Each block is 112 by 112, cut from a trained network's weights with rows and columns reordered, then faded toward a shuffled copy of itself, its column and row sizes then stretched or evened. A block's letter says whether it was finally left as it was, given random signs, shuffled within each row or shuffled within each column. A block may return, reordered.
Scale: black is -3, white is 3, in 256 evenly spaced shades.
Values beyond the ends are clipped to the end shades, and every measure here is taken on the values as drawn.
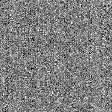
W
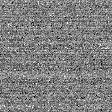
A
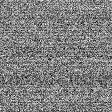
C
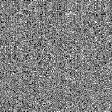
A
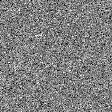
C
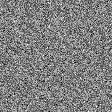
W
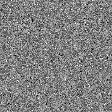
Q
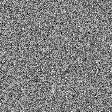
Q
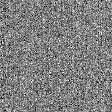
W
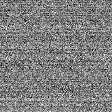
A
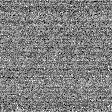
C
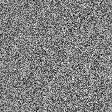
W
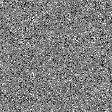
Q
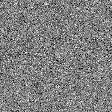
C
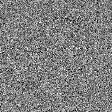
Q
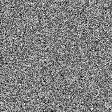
W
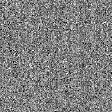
A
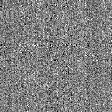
A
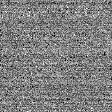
A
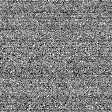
C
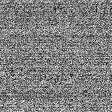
A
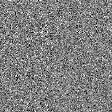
Q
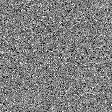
C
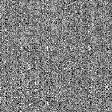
A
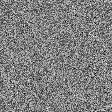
W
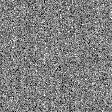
W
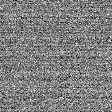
A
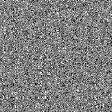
A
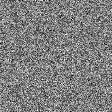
Q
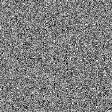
Q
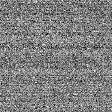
A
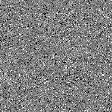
A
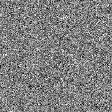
A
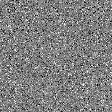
A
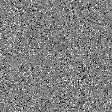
Q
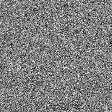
Q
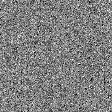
W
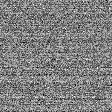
C
